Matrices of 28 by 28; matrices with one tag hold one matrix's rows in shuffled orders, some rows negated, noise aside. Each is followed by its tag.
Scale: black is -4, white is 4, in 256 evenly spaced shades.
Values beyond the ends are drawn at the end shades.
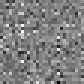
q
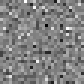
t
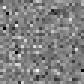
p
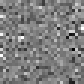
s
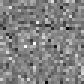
t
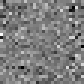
s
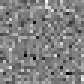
t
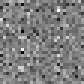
q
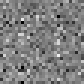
q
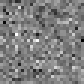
p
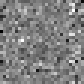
s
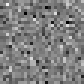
t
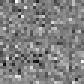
p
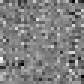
s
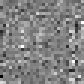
s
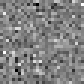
p
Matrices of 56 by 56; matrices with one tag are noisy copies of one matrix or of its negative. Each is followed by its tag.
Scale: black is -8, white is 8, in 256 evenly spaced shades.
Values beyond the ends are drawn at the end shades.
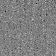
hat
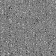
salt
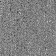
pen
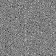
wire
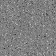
hat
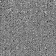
pen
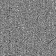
salt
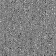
hat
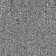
pen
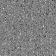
hat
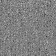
pen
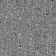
hat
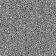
wire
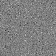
wire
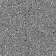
wire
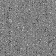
salt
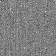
pen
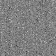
salt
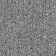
hat
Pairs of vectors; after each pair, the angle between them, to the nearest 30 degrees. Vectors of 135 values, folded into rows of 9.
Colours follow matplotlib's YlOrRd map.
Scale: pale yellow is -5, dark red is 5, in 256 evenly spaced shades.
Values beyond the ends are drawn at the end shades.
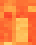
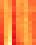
90 degrees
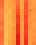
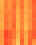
150 degrees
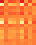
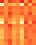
30 degrees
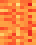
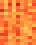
150 degrees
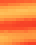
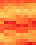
30 degrees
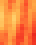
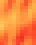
30 degrees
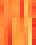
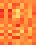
90 degrees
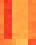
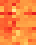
60 degrees
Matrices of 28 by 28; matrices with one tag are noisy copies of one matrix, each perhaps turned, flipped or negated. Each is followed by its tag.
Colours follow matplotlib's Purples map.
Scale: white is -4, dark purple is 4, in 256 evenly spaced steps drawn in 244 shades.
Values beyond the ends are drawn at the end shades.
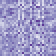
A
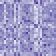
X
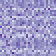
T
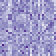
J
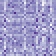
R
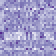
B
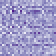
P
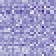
P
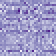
R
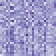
P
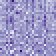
P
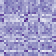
X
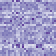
J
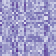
J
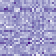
J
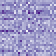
R
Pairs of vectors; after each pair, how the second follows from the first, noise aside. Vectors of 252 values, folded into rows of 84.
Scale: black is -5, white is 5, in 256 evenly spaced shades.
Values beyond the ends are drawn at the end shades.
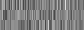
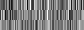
wrapped around, scaled up.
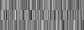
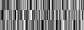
negated, scaled up.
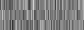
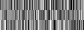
reversed, scaled up.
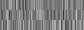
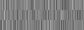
wrapped around, negated, shrunk.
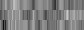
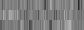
reversed, partly zeroed.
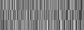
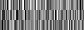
reversed, scaled up.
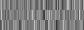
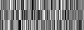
wrapped around, scaled up.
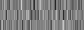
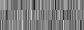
sign-scrambled.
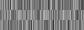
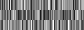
negated, scaled up.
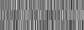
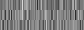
wrapped around, negated.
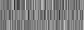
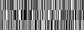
wrapped around, scaled up.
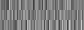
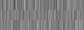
reversed, negated, shrunk.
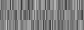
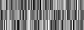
reversed, scaled up.
